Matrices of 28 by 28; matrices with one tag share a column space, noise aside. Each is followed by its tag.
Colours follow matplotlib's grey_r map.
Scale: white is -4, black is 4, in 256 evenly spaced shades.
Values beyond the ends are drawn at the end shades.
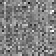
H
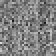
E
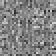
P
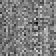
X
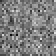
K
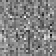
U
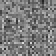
P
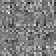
H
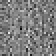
K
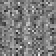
H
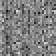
P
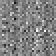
X
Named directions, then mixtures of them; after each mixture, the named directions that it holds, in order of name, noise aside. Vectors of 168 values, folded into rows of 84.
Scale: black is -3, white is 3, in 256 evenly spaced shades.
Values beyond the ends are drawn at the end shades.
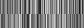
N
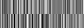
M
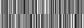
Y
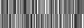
N, Y.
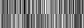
N, Y.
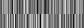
M, Y.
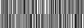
Y.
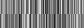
N.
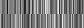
N, Y.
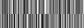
M, Y.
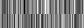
M, N, Y.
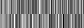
M, N, Y.
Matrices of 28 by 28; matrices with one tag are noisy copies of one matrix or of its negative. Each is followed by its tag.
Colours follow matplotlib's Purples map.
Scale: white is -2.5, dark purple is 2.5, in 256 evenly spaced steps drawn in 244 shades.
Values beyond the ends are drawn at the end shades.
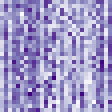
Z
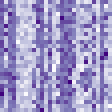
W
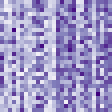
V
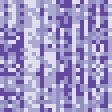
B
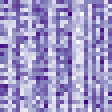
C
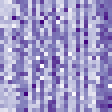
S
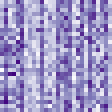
B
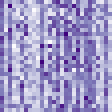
Z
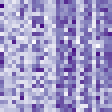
V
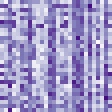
C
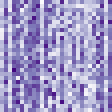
Z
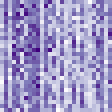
Z
